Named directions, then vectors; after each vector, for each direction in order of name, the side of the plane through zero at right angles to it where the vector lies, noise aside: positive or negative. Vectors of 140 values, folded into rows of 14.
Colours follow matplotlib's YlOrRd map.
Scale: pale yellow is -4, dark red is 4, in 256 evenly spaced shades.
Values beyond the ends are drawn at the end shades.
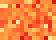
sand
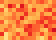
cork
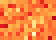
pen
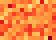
positive, positive, negative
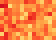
negative, negative, negative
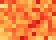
positive, negative, positive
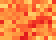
positive, negative, positive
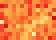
negative, positive, negative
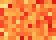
positive, positive, positive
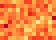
negative, positive, negative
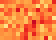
positive, negative, positive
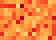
positive, positive, negative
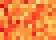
negative, negative, negative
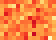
negative, negative, positive
